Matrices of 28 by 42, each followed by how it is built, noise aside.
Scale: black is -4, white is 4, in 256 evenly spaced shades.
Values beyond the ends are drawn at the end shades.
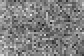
smooth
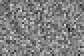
repeating columns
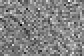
Toeplitz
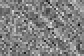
Toeplitz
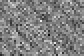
Toeplitz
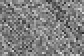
Toeplitz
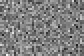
repeating rows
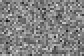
noise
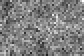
smooth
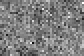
smooth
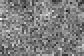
smooth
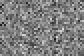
repeating rows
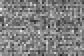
blocks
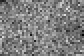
smooth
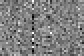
uneven columns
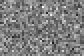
blocks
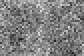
smooth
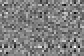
low rank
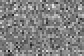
blocks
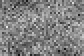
smooth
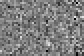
uneven columns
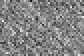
Toeplitz
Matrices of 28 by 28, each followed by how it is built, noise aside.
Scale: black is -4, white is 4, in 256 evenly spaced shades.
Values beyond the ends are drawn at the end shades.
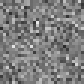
noise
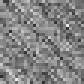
Toeplitz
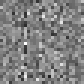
uneven columns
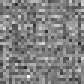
blocks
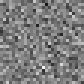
noise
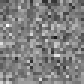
blocks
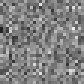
low rank
